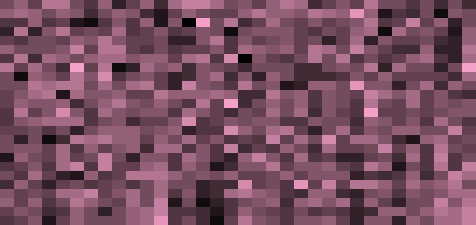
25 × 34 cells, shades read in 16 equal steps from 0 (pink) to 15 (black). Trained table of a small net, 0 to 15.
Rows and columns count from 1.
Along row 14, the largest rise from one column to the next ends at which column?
15
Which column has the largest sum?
29
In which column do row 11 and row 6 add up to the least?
6
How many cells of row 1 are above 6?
21
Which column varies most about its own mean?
17
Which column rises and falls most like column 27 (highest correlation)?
20
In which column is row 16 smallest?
24
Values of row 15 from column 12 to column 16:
7 6 12 10 10
